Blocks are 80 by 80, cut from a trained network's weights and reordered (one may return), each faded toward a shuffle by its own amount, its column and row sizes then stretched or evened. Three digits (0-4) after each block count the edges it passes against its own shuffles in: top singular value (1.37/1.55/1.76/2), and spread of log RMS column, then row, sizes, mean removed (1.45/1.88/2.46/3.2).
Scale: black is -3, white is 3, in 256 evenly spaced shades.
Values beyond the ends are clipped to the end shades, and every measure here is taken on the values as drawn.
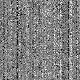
4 3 0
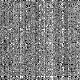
4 2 2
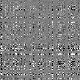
3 4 4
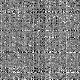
3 1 3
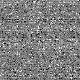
2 1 1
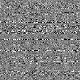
2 1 4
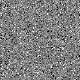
0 2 1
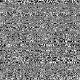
3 0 4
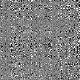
0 4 3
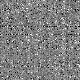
0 1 2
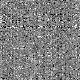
1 0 3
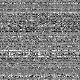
4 0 4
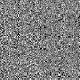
4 3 1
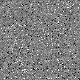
0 1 1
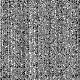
3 1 0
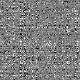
3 3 3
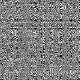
3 4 1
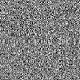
3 1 1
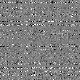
0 2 4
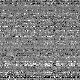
4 0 4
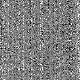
2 3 1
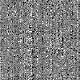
2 3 1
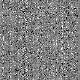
0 3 1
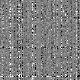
3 4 2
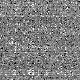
2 1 0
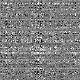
3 2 3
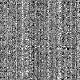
4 2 1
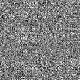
2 0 2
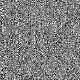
2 2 1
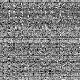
4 1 0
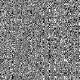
1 3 0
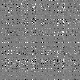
0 3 4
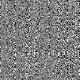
2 4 0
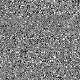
0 0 3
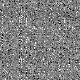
0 2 0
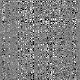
1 4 3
